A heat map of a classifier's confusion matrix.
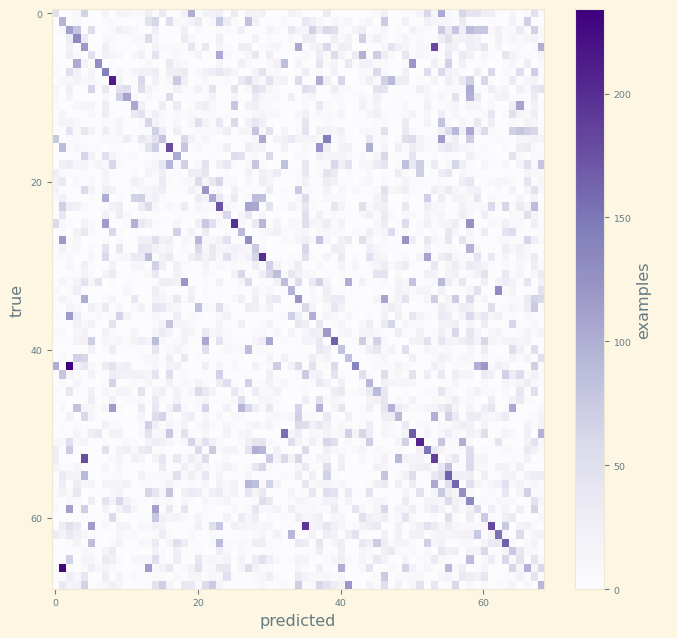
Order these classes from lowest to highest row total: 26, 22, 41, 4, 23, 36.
41, 26, 36, 22, 4, 23
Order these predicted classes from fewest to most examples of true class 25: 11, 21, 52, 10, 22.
10, 52, 22, 21, 11
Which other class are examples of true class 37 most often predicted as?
16
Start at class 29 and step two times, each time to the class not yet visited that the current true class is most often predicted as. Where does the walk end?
28
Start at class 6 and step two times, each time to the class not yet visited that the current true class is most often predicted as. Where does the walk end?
32
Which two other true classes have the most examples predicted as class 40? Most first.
66, 8
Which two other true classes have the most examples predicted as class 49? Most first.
27, 18
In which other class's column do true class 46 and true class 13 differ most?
54
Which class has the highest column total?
58
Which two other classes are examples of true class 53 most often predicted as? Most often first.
4, 48
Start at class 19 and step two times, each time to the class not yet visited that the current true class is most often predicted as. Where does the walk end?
57
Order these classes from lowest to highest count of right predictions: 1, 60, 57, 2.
60, 1, 2, 57
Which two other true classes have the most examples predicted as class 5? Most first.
61, 63
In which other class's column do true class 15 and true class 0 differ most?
38
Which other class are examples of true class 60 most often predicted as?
14
